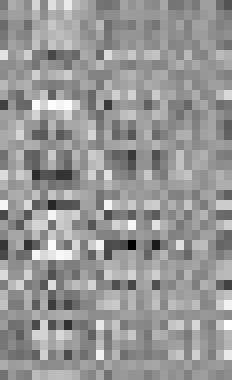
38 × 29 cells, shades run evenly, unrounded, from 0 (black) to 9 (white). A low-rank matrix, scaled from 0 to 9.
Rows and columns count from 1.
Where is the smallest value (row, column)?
25, 17
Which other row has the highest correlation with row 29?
13
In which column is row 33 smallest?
9
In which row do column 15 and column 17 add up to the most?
23
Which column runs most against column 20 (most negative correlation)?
26
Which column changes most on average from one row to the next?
7
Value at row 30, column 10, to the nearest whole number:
4
